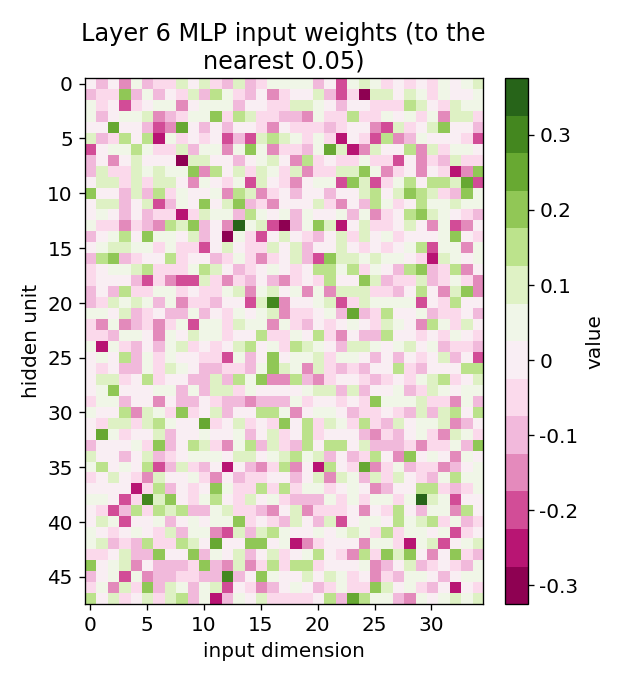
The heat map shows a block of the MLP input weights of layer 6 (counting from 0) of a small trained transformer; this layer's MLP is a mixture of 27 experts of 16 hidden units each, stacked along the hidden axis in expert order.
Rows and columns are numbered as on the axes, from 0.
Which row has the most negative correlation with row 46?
45
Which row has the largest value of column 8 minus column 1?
24
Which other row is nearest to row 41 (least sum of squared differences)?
25
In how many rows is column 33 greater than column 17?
24
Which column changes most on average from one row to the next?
32
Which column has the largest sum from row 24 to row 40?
5
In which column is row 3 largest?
11
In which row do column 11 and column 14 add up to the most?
42
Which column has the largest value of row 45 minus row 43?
12
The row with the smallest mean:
18
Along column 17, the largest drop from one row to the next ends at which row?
13
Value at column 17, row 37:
0.15
